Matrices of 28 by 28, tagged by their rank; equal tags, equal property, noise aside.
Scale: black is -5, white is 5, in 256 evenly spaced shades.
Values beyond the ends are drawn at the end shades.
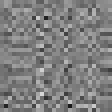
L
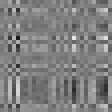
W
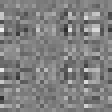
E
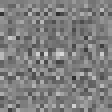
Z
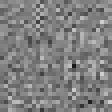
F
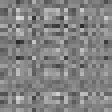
E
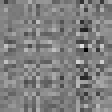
L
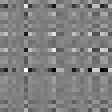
W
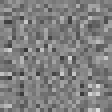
Z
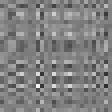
W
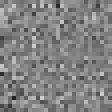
F
